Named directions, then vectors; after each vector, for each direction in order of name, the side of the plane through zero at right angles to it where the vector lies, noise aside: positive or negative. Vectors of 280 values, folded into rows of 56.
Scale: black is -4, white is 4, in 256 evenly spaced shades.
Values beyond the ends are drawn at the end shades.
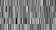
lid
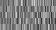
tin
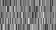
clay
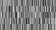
negative, positive, negative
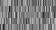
negative, positive, negative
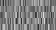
positive, positive, positive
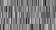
negative, positive, negative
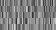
positive, positive, negative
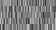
negative, positive, negative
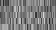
positive, positive, positive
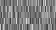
positive, negative, positive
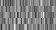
positive, positive, positive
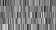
positive, positive, positive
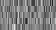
positive, positive, negative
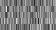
positive, negative, negative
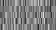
positive, positive, positive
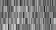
positive, positive, negative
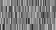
negative, positive, negative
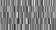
negative, negative, positive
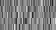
positive, positive, negative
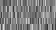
positive, negative, positive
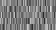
negative, positive, negative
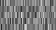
positive, positive, positive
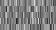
negative, positive, positive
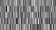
negative, positive, positive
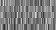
negative, negative, negative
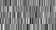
positive, negative, positive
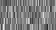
positive, negative, positive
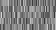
negative, positive, negative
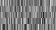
negative, negative, negative
